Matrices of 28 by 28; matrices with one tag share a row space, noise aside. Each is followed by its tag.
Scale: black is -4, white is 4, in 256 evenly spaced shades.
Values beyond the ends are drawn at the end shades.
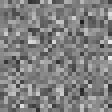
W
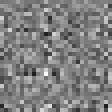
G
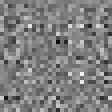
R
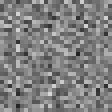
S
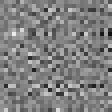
W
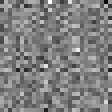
G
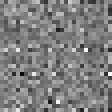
W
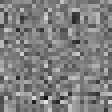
G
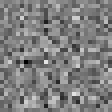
G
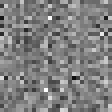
G
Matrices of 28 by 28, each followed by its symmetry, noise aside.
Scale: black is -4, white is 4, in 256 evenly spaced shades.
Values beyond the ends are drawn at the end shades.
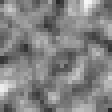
symmetric.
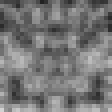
mirrored left to right.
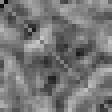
symmetric.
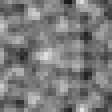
mirrored top to bottom.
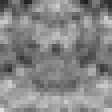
mirrored left to right.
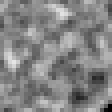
symmetric.
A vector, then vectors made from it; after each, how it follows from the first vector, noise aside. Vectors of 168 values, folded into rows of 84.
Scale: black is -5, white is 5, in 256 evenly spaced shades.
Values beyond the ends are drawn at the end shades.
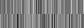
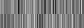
wrapped around.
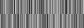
reversed.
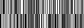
wrapped around, negated, scaled up.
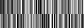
scaled up.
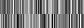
scaled up.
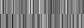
reversed, negated.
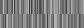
reversed.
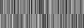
reversed.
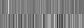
wrapped around, partly zeroed.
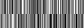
wrapped around, negated, scaled up.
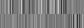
wrapped around, partly zeroed.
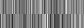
reversed, negated.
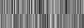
reversed.
